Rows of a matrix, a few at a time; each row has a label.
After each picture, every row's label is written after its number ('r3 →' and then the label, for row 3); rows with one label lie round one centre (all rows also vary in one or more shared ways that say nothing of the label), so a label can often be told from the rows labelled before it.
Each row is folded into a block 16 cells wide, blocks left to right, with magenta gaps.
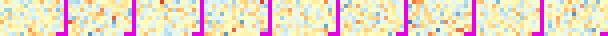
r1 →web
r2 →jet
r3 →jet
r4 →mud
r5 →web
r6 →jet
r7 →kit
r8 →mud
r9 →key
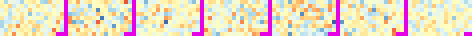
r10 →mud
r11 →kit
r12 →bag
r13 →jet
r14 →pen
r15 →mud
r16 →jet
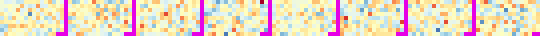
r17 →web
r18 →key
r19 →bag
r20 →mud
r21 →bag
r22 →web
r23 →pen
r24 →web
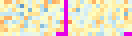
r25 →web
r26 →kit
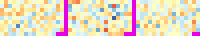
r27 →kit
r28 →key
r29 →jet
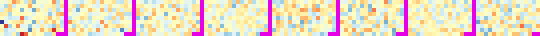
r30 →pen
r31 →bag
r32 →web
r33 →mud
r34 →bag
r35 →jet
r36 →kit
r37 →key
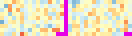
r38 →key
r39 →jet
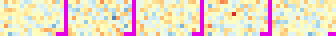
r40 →web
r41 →bag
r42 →key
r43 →bag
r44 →web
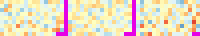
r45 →mud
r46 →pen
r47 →bag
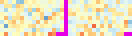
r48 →mud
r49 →bag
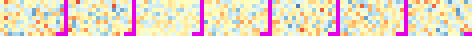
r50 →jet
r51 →key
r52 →kit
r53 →mud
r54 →key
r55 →mud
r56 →jet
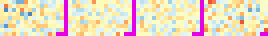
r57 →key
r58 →bag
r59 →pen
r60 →kit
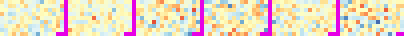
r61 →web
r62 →pen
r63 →kit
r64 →pen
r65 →mud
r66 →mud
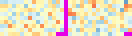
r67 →bag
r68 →bag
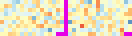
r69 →kit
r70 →pen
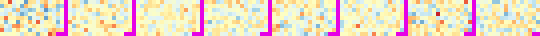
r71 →pen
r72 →key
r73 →key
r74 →kit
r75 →kit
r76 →bag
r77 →bag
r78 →pen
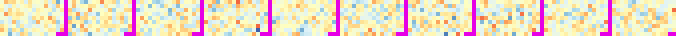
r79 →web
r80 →web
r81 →key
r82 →bag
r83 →pen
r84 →web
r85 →key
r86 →key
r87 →key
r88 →mud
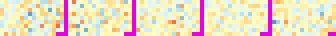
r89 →kit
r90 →kit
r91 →key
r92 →pen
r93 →mud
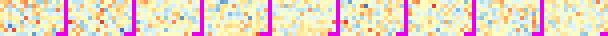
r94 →kit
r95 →bag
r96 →pen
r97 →kit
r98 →jet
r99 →kit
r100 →kit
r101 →jet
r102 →web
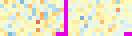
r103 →kit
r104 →key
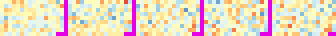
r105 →bag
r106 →bag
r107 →jet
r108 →bag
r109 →mud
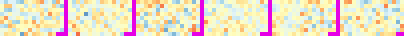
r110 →pen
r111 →pen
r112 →jet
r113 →kit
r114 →key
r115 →web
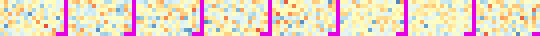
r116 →key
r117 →kit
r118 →key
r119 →mud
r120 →bag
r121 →pen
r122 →key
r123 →mud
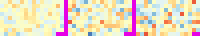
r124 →bag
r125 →kit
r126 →key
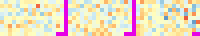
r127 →web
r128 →key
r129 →mud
